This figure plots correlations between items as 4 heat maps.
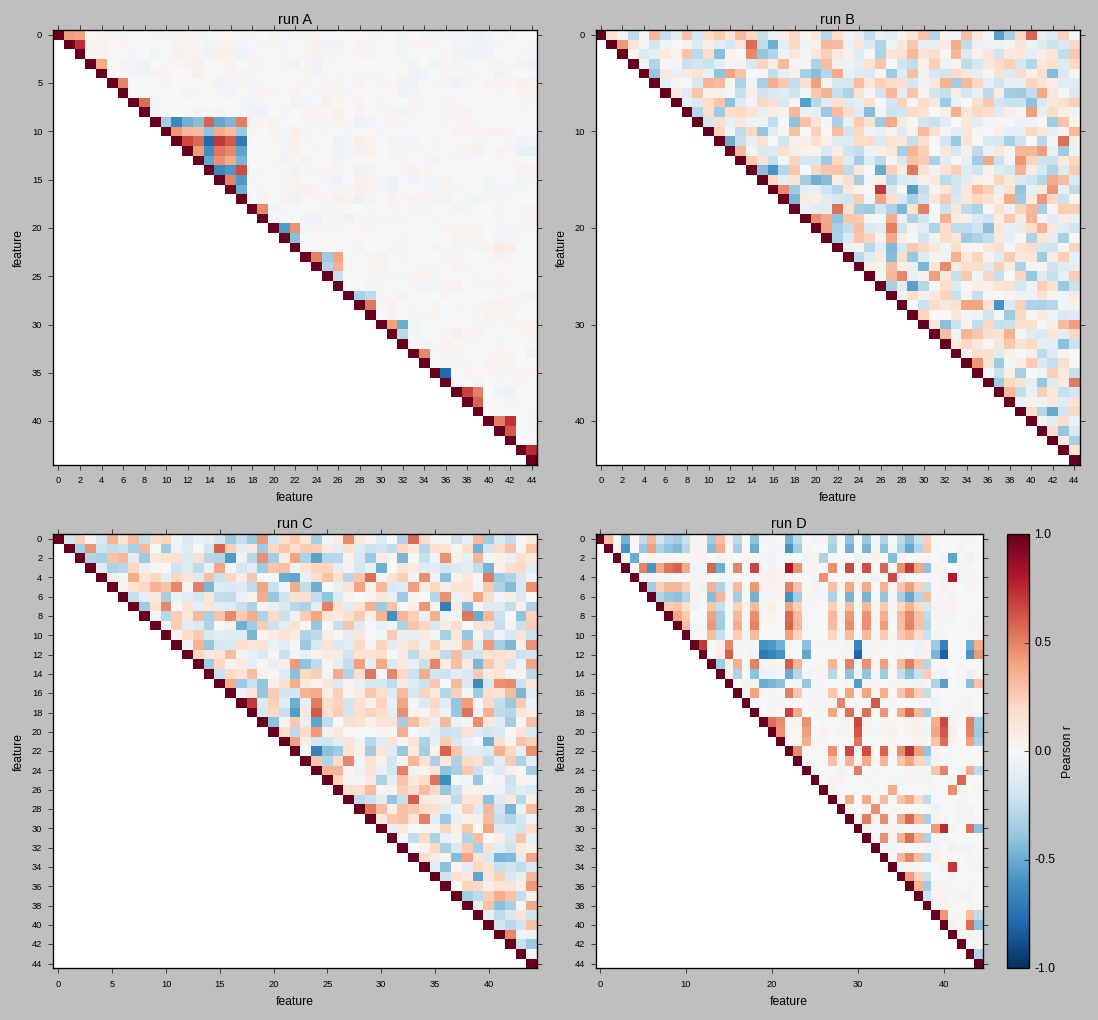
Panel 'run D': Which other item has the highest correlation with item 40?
30
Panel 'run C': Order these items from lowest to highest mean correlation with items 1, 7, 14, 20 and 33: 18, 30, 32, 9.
30, 9, 18, 32
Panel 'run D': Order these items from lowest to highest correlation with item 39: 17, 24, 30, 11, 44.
11, 44, 17, 24, 30
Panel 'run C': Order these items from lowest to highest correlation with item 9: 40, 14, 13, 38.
14, 13, 38, 40
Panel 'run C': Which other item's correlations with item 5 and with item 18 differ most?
24
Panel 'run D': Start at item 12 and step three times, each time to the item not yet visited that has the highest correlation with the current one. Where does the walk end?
44
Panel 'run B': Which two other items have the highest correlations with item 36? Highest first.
44, 13
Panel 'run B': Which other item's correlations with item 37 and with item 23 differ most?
28
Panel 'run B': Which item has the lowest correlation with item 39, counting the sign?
42
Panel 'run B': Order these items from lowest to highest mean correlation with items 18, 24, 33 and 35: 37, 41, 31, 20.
41, 20, 37, 31
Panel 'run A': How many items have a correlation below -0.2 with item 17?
6
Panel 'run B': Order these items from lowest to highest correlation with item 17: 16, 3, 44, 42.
44, 42, 3, 16
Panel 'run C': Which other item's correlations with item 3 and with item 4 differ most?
40
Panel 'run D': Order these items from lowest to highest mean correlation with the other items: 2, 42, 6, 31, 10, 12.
6, 12, 2, 42, 10, 31
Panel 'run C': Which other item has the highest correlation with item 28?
29
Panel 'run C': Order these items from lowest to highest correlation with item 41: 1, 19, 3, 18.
18, 19, 3, 1
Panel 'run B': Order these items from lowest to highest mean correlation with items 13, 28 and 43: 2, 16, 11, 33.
16, 2, 33, 11
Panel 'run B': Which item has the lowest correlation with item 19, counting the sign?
7
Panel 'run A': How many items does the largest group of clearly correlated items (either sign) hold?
9
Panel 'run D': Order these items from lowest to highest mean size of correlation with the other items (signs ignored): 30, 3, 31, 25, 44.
25, 44, 30, 31, 3
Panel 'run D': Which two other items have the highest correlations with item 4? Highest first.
41, 34
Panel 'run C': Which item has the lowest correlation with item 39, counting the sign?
15
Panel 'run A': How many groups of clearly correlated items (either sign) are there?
15
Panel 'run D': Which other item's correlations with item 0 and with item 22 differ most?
3
